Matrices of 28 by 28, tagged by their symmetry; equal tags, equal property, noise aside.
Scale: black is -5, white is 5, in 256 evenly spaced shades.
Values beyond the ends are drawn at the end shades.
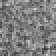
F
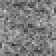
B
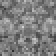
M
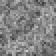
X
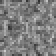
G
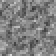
B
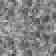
G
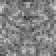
M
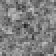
X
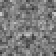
M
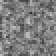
G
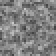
G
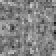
G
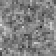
B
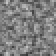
G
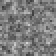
G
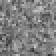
F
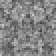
M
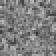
F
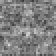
M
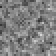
X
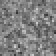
F
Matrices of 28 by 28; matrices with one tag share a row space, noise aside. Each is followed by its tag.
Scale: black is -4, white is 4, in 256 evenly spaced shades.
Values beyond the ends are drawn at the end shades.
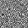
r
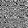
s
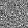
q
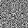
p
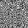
q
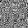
s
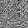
q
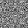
s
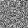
q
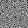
r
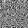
p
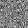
q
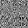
r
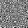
s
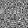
q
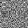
p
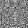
s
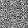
q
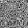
q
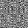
q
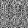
r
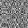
p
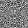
q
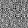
r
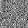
p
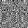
p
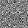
r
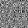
r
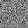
p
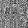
s
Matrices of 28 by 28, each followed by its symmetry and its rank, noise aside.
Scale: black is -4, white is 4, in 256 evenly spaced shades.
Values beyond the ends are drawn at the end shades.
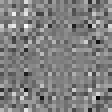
symmetric, rank three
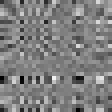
no symmetry, rank two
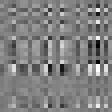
no symmetry, rank one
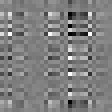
no symmetry, rank one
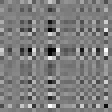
symmetric, rank one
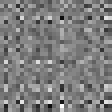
no symmetry, rank two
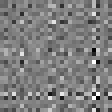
symmetric, rank two
